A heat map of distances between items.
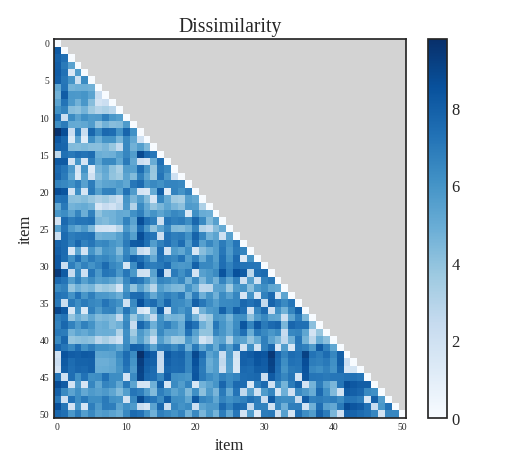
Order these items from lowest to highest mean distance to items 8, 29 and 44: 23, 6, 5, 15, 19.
6, 15, 23, 19, 5
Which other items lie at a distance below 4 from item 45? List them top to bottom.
1, 10, 30, 35, 48
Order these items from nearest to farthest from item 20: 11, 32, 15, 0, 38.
11, 32, 38, 15, 0
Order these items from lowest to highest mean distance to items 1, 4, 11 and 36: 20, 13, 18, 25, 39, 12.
13, 20, 12, 39, 18, 25
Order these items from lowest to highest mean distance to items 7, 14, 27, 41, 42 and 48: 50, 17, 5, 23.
50, 23, 17, 5
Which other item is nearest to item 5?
17
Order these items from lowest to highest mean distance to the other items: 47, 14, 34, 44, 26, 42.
14, 47, 34, 26, 44, 42
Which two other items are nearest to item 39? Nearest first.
37, 33
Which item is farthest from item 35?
12
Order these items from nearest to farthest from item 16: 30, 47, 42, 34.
47, 34, 30, 42
